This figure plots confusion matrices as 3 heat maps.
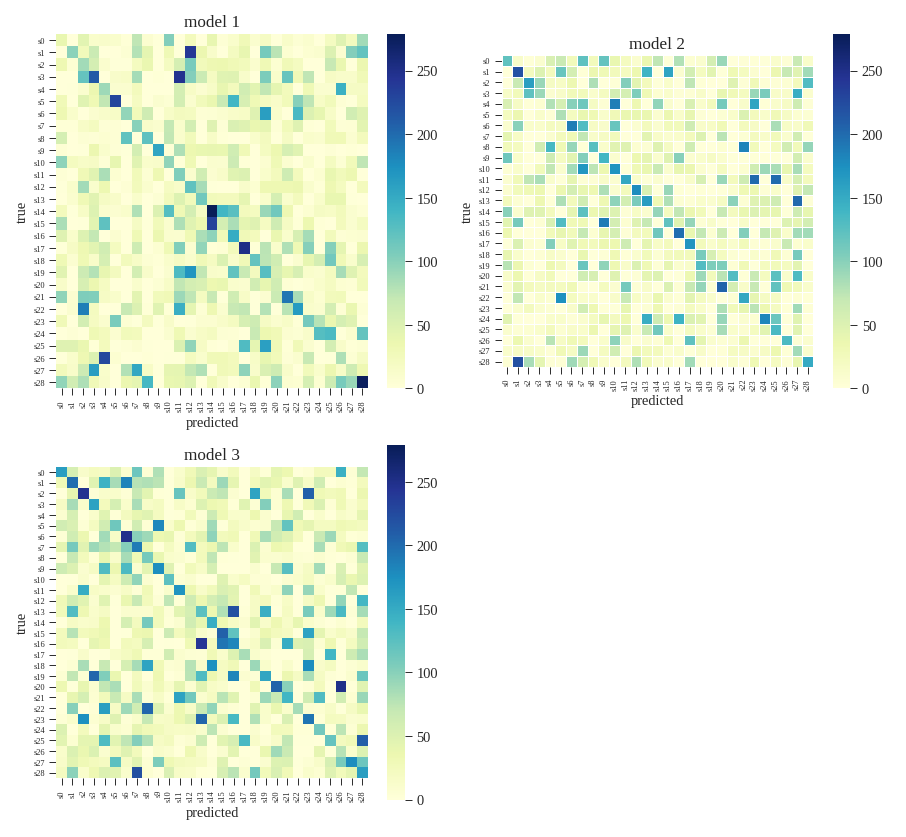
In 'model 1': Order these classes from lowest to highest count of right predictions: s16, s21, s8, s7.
s7, s8, s16, s21
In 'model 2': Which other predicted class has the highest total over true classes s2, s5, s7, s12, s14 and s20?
s27
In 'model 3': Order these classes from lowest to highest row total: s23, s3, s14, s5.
s14, s3, s5, s23
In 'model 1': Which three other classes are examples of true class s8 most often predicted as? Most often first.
s6, s10, s0
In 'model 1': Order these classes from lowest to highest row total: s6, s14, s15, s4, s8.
s8, s4, s6, s15, s14
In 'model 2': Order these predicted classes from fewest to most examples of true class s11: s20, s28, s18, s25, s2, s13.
s13, s28, s18, s2, s20, s25
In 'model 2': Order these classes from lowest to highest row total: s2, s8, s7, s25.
s7, s25, s2, s8
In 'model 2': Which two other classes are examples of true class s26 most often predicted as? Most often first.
s17, s10
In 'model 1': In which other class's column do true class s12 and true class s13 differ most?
s2
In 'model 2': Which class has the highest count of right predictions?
s1
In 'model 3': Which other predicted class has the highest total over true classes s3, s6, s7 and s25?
s28
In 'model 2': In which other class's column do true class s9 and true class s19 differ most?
s18
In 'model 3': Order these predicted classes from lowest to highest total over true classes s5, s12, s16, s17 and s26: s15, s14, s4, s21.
s4, s14, s15, s21
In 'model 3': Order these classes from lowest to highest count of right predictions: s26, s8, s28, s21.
s26, s8, s21, s28
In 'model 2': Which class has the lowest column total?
s19
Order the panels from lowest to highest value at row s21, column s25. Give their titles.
model 3, model 1, model 2
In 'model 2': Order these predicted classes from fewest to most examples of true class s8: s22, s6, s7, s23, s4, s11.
s7, s23, s11, s6, s4, s22
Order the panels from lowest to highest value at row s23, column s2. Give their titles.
model 2, model 1, model 3
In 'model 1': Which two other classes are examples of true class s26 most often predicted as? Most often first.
s4, s23
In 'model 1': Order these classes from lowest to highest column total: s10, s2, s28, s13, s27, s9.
s9, s27, s10, s13, s28, s2
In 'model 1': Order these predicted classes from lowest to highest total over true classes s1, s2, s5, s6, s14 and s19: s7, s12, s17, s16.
s17, s7, s16, s12
